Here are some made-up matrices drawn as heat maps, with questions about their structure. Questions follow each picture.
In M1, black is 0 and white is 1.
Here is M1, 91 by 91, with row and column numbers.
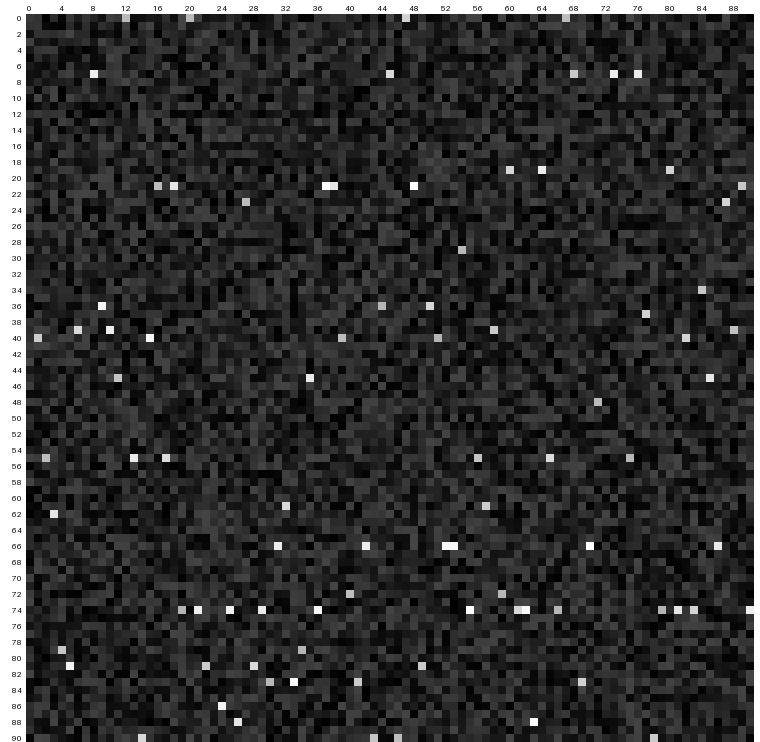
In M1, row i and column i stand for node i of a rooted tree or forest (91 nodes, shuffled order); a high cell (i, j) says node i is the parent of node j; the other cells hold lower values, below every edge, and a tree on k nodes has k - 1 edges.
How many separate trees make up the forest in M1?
5
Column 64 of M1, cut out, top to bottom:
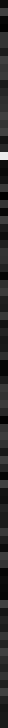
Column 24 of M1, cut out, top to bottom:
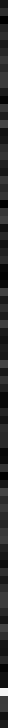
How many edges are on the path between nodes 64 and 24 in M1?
5
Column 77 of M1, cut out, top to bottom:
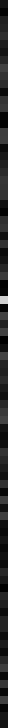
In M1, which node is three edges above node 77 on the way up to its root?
74
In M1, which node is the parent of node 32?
61
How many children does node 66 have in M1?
6
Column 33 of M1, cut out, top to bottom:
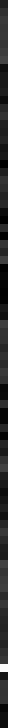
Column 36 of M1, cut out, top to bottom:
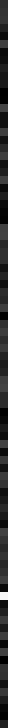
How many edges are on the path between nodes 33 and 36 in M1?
3
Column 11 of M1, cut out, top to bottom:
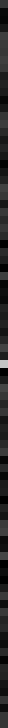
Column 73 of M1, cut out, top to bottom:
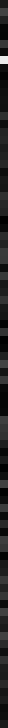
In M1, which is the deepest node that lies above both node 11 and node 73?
7
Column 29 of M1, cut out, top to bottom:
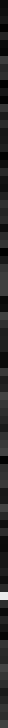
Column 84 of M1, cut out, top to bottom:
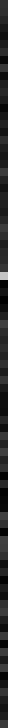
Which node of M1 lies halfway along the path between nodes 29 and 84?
79
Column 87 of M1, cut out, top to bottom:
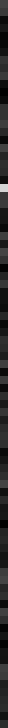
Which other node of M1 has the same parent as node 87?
27
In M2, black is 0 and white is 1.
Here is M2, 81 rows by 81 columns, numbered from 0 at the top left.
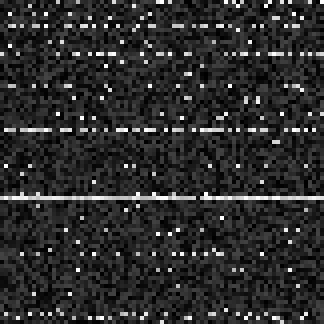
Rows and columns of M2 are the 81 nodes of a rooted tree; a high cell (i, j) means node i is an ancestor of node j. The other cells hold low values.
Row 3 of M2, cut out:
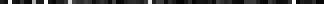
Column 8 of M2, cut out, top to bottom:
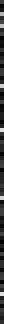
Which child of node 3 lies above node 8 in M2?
73
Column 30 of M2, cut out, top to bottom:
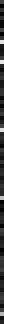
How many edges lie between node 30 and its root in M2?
5
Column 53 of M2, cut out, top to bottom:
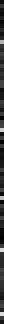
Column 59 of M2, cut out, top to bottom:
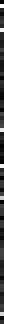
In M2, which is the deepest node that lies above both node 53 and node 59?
78
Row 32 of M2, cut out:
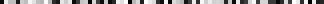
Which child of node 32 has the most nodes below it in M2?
6
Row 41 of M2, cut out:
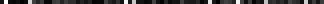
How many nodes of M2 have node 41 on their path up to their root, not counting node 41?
8
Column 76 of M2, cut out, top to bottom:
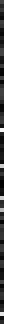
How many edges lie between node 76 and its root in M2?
5
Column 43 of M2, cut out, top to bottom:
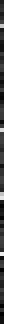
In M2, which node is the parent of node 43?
48
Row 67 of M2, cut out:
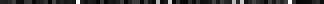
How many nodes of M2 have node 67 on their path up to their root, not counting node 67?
6
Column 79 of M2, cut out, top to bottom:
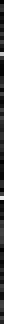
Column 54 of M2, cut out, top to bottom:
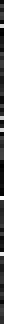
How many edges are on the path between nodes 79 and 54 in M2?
7
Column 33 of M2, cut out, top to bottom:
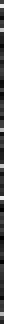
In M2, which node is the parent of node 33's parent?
1
